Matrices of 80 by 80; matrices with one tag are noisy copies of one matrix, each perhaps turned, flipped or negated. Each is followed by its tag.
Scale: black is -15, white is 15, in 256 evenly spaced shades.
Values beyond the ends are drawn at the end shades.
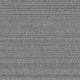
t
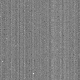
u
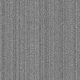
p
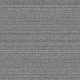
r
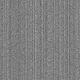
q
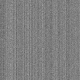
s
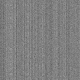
s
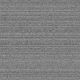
q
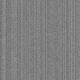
t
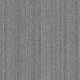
p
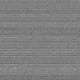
s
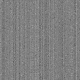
p
